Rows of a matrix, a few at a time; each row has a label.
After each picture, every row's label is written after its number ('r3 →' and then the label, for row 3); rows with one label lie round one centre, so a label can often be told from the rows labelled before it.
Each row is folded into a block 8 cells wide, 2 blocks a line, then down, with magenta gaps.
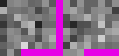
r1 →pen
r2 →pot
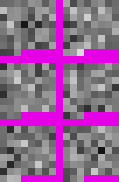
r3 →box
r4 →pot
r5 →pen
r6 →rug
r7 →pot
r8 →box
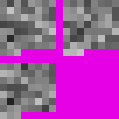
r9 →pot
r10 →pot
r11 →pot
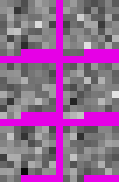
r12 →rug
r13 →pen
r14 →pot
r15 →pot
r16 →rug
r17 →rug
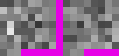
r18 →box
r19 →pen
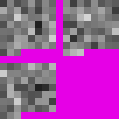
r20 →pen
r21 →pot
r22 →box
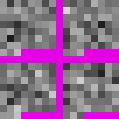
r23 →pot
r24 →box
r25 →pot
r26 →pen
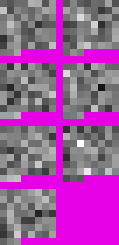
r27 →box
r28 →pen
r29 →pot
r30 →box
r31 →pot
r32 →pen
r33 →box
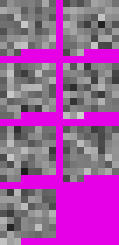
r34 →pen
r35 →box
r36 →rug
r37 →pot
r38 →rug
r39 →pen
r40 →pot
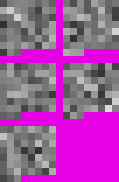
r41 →pen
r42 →pot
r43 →rug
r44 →pen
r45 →box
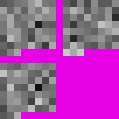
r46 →box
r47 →pot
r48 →box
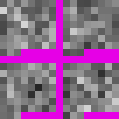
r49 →pen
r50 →rug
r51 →box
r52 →pen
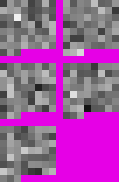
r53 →pen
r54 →pot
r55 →box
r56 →rug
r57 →rug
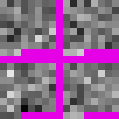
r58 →pot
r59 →pot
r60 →rug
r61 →pot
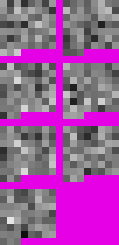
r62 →pot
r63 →box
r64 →pen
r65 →pot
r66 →pen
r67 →rug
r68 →rug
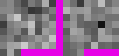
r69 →pen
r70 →box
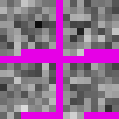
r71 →box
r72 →pot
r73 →pen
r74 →pot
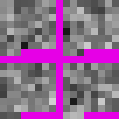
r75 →rug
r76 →pen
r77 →pen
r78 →pot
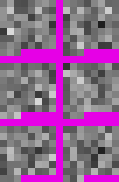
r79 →rug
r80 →box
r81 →pot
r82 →pen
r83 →box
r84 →box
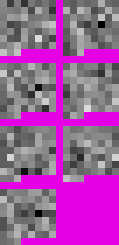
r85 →pot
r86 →box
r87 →box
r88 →pen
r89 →rug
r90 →pot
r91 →box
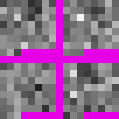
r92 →pen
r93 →pen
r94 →box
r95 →rug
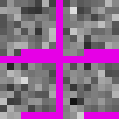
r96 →pen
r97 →rug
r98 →pot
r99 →pot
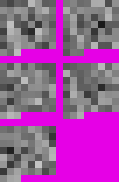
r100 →box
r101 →box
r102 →pot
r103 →box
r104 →pot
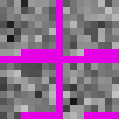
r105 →pot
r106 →box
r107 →pen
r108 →pot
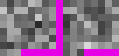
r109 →box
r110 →pen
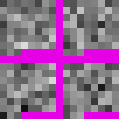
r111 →pen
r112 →box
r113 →rug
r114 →box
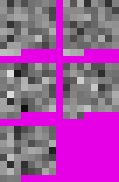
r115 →pot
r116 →pot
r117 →rug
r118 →pen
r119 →rug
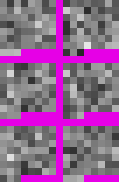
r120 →pot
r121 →pen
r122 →rug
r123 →box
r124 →rug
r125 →pot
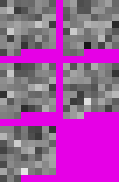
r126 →rug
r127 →rug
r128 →rug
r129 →pot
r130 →pen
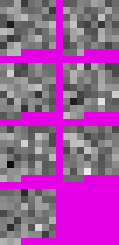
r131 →pot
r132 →box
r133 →rug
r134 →pot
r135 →pot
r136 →pen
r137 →pot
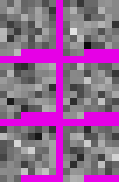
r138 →pot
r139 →rug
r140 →rug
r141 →pot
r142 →pen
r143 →pot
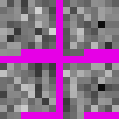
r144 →pot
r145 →box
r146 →pen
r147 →box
